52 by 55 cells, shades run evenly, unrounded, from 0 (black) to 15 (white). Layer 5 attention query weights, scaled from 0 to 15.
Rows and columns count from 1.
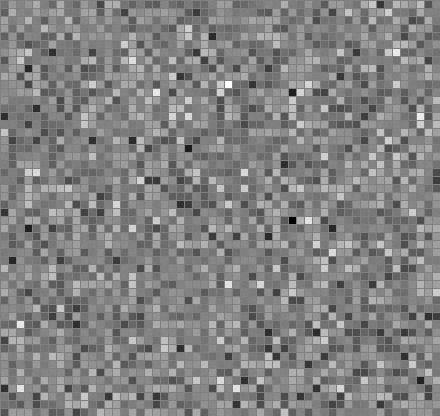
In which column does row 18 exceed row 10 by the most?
23
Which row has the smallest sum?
40
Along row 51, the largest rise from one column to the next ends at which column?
31
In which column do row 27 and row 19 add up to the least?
24
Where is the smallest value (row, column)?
28, 37
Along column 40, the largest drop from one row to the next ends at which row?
42
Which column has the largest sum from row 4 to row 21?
50
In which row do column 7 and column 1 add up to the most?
34
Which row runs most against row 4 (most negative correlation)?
10
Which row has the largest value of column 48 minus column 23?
26
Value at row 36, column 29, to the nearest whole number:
13
